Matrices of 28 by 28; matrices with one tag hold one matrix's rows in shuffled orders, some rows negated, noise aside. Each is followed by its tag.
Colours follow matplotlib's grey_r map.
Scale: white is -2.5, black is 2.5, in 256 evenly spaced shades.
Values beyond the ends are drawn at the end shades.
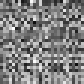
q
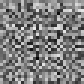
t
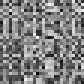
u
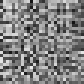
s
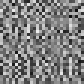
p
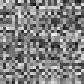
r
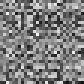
t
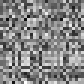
q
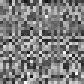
q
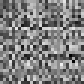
q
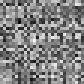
r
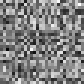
r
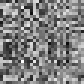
s
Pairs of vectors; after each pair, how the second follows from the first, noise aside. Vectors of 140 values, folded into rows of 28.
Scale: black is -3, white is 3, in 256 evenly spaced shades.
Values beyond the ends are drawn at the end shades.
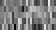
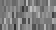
shrunk.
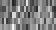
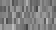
shrunk.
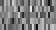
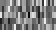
wrapped around, negated.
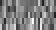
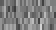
shrunk.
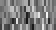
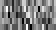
reversed, negated.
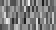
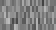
shrunk.
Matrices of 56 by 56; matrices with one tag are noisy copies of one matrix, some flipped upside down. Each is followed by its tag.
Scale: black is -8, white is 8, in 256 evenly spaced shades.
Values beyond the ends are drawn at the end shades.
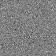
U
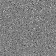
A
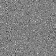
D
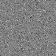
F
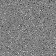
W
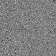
D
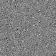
D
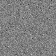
W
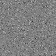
W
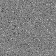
U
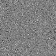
D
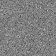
F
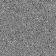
A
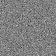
A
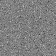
F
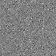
W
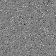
F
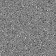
F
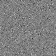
W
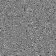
A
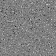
U
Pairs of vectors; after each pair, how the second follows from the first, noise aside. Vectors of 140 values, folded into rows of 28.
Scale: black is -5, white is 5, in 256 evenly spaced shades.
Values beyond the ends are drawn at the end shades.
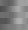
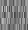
shuffled.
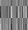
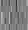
reversed, partly zeroed.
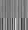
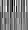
reversed, negated, scaled up.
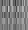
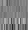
reversed, partly zeroed.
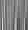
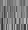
sign-scrambled.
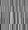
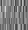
wrapped around, negated.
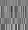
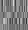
wrapped around, negated.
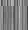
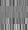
reversed, partly zeroed.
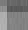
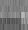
reversed, partly zeroed.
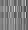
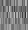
sign-scrambled.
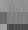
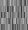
shuffled.
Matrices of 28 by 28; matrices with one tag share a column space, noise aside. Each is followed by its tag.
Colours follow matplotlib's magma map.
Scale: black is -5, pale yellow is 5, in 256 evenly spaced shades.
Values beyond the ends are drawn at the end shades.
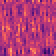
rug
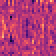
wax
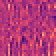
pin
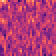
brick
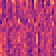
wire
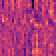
wire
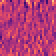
brick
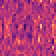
wax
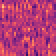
pin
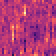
rug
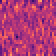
brick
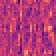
rug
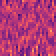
brick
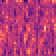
rug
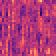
rug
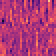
wire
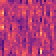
rug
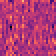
wax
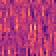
rug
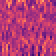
brick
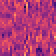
brick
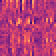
wire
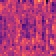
wax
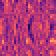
wax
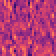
brick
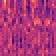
wire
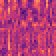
wire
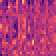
wax
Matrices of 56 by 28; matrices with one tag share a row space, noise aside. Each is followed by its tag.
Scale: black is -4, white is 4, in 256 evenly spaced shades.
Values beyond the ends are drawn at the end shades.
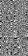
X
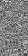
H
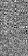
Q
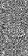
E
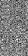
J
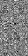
Q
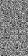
J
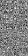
Q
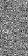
Q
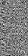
E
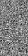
H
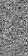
H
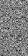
J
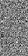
J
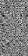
E
